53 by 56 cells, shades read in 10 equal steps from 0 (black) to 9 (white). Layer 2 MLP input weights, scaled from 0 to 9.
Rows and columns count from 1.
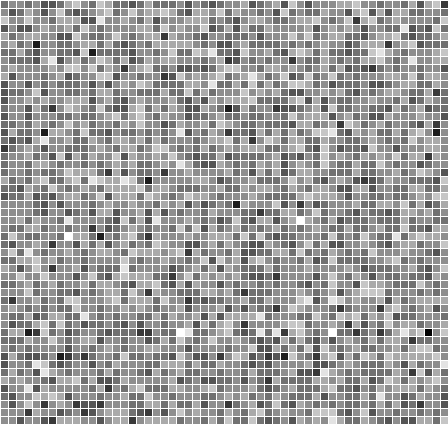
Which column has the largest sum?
42
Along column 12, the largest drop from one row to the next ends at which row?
7
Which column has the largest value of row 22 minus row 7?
12
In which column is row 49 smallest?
14
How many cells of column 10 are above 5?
17
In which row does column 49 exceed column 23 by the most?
48
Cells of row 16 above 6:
4
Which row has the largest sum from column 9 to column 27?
23
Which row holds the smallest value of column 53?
51
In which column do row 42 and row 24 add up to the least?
54
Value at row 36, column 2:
4
